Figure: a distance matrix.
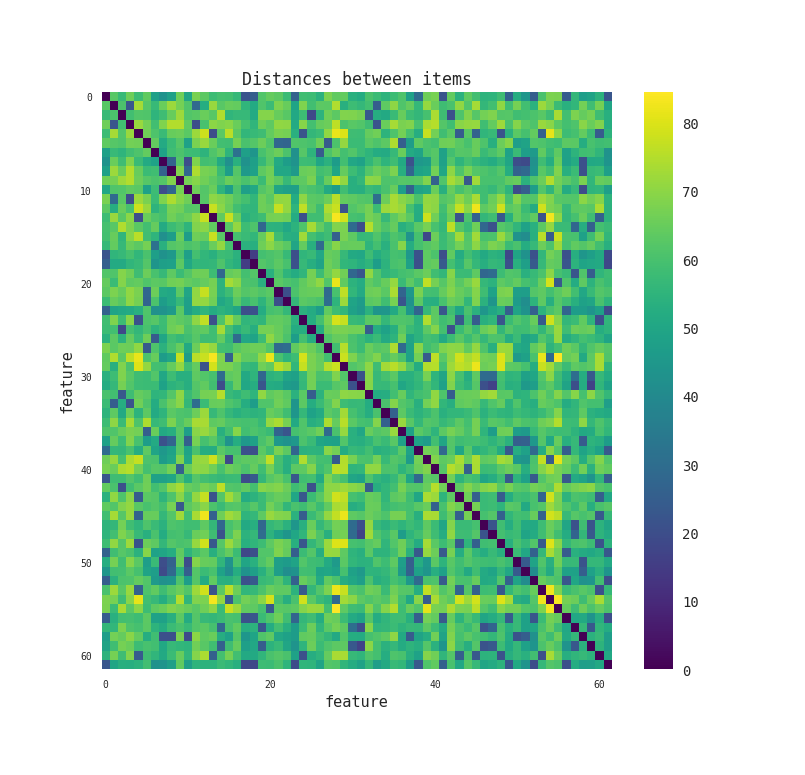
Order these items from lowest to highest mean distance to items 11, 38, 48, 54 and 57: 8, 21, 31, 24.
31, 24, 8, 21
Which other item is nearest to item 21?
22
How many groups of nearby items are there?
13
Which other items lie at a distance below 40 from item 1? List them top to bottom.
3, 11, 33
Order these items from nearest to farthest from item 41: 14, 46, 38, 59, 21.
38, 59, 46, 14, 21
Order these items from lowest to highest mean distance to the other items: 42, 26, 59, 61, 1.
61, 59, 26, 1, 42
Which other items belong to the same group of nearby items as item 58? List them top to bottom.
7, 8, 10, 37, 50, 51
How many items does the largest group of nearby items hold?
10
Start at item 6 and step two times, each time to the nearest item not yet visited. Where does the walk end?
16
